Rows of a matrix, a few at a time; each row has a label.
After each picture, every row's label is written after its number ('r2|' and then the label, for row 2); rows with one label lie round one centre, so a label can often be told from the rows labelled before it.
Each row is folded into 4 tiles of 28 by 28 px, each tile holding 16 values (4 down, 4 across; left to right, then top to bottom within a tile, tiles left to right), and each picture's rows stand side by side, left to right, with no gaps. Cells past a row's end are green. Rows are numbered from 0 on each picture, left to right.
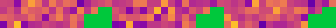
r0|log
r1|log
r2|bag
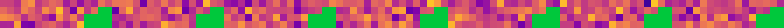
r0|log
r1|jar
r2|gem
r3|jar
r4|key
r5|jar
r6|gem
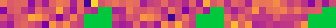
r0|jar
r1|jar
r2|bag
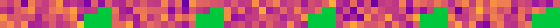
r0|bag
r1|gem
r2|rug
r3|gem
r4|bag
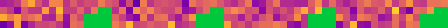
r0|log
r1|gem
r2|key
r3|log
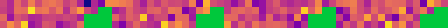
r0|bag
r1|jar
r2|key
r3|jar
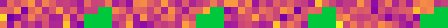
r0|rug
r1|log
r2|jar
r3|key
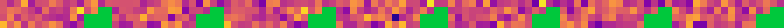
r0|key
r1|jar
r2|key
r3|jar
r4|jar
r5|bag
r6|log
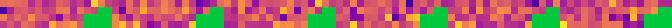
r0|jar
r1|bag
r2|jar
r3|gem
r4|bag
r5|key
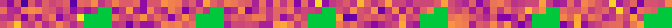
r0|gem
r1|jar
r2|jar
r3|rug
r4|key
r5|log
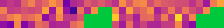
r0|log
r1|rug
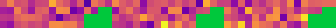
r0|jar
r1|jar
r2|gem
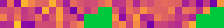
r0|log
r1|bag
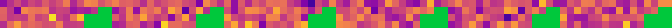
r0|gem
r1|jar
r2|bag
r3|key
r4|jar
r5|rug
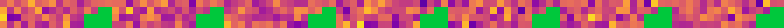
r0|rug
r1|rug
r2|key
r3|bag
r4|log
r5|jar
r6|jar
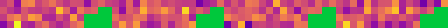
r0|log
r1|bag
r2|log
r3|bag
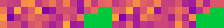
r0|rug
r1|rug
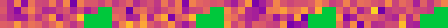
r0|gem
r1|gem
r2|key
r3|rug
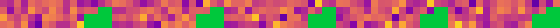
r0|bag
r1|jar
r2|jar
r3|jar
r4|bag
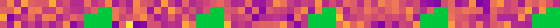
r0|rug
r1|log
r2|key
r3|bag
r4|key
